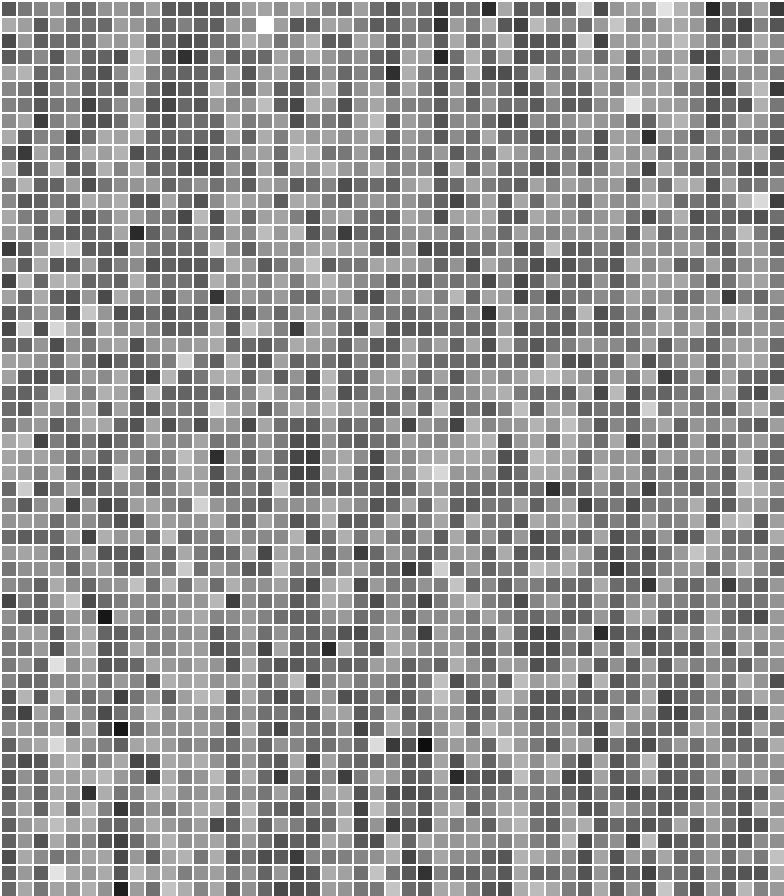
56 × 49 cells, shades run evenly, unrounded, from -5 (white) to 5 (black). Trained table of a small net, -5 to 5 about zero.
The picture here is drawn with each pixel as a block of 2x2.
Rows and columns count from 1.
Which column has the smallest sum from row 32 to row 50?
13
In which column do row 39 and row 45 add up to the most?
7
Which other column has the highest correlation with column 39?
17
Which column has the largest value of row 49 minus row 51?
29
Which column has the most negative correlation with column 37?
38
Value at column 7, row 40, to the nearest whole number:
1
